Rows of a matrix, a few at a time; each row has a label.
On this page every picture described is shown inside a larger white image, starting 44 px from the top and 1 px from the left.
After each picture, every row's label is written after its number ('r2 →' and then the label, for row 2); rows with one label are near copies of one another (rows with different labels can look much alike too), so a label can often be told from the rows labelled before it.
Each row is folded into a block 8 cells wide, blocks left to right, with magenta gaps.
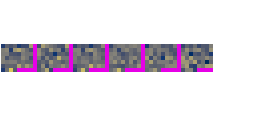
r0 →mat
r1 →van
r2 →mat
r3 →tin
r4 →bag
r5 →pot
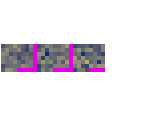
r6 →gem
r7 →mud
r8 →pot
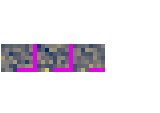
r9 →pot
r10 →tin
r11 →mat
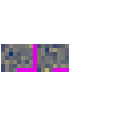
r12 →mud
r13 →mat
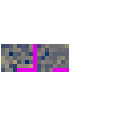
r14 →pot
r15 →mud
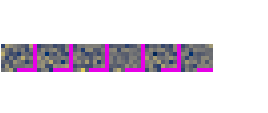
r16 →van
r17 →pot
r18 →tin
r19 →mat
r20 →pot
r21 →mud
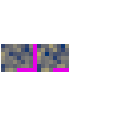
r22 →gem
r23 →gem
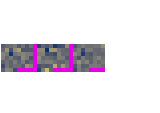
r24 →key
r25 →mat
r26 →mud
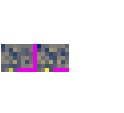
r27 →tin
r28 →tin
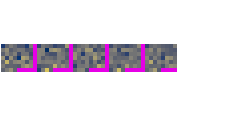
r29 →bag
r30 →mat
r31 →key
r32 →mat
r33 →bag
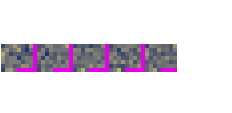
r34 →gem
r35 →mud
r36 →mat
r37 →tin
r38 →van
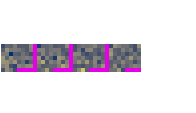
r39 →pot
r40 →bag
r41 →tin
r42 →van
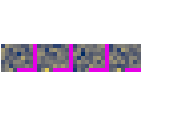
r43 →van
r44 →mat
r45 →mud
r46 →tin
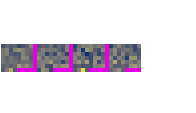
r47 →mat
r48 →pot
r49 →tin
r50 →bag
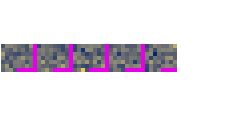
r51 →van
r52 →bag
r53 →tin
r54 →pot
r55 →mud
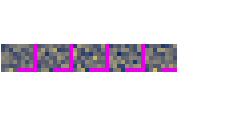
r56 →tin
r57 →key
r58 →van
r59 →pot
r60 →mat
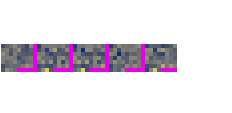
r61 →gem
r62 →tin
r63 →tin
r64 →mud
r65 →mat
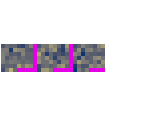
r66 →mat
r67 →gem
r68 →mud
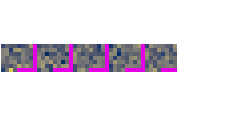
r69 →mat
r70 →pot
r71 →gem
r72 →mud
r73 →van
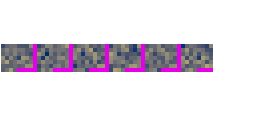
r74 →bag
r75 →mud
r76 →key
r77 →gem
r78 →key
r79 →bag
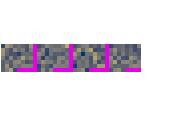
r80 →van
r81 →mud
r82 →key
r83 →bag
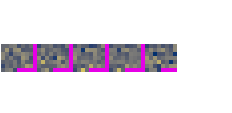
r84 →key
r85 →bag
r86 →mat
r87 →mat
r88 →pot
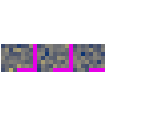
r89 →mat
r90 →mud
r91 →pot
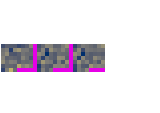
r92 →mat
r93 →mud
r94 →mud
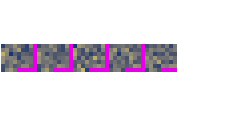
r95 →gem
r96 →gem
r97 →van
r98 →key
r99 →pot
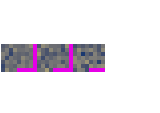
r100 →mud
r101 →van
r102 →pot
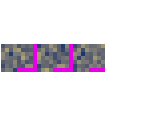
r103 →key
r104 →gem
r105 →mud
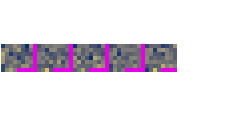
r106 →gem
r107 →tin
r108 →bag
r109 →mud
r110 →mat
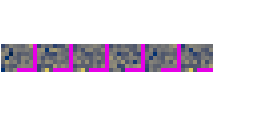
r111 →mud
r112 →mat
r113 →tin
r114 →pot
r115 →mud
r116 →tin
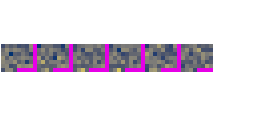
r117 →pot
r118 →bag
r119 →tin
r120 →tin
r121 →gem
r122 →key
